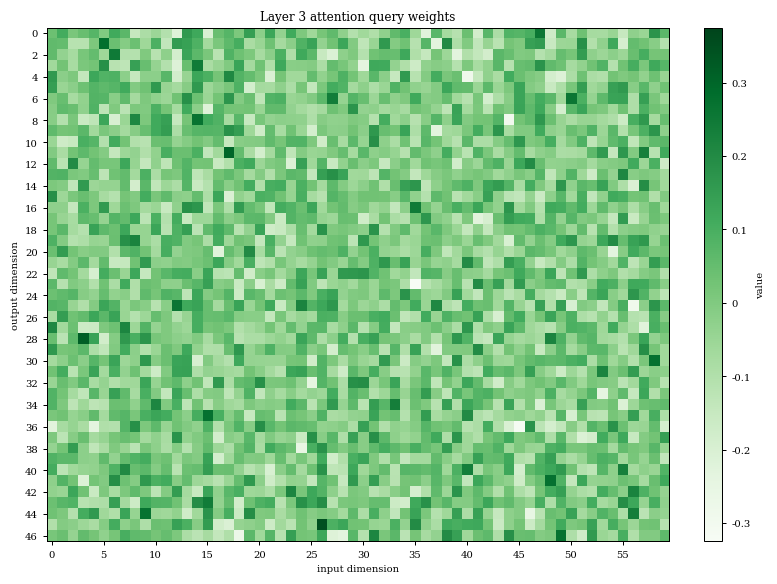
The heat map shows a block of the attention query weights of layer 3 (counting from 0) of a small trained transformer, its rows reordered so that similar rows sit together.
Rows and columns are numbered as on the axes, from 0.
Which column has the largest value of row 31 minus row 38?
24
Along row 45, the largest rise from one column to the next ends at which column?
26
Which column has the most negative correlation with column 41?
46
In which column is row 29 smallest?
37
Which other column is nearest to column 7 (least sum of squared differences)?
0
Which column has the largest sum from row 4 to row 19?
57
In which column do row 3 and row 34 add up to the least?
30
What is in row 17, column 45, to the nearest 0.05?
0.1
